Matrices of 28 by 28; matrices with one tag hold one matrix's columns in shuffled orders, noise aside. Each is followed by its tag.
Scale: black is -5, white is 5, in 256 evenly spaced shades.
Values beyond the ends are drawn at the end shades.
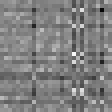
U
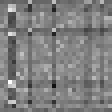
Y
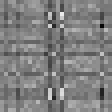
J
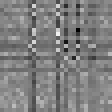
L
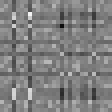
J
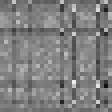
Y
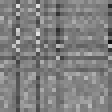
L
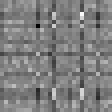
J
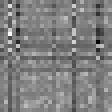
L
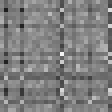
U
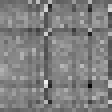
Y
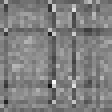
Y
